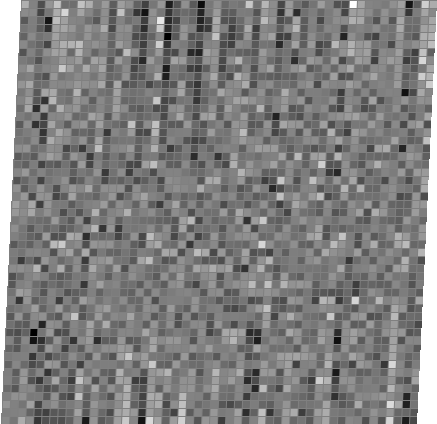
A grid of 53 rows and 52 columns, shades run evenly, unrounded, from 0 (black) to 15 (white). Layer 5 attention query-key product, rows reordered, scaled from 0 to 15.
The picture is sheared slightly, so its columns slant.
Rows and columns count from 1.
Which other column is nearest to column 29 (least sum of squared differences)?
43
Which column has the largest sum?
11
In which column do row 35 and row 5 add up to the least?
19
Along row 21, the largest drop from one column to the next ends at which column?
40
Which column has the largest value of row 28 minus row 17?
23
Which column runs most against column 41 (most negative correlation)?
51
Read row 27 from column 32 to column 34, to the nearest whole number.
6 8 6
